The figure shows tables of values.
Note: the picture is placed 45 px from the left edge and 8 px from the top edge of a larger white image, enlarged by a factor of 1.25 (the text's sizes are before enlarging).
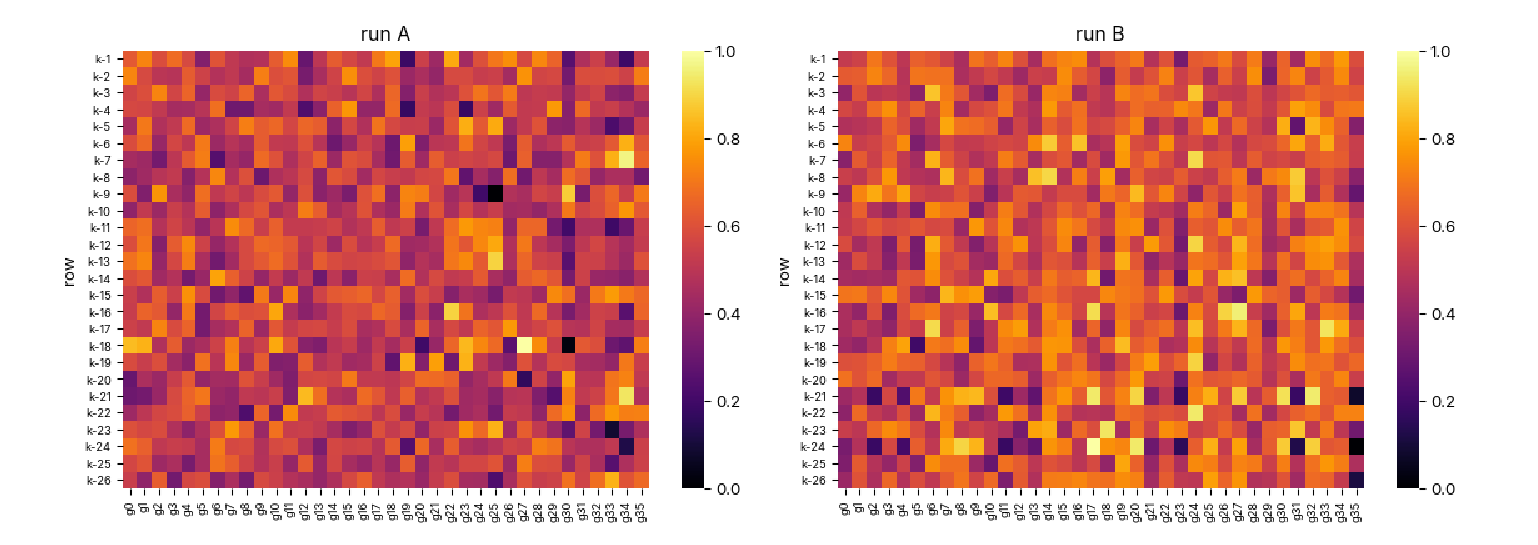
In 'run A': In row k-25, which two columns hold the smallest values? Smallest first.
g33, g4
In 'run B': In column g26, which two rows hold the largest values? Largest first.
k-16, k-14
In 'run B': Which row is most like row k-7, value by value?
k-3
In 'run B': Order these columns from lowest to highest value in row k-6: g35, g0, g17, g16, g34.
g17, g35, g34, g0, g16
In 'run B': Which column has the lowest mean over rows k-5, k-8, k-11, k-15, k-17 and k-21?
g35
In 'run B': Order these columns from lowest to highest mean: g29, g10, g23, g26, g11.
g23, g29, g10, g11, g26
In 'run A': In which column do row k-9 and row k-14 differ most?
g30
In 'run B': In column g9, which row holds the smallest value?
k-18
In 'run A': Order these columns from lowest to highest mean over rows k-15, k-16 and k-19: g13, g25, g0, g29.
g25, g13, g0, g29
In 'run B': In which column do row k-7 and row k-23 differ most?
g18
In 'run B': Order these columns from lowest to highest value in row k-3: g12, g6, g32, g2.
g2, g12, g32, g6
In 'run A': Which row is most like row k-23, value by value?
k-11
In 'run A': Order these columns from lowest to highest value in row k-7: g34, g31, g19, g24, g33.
g24, g19, g31, g33, g34
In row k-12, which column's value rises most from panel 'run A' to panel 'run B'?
g6
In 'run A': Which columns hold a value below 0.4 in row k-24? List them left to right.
g13, g19, g34
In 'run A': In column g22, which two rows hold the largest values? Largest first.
k-16, k-1
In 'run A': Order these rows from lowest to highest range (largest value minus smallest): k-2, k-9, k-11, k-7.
k-2, k-11, k-7, k-9
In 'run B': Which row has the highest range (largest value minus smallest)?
k-24
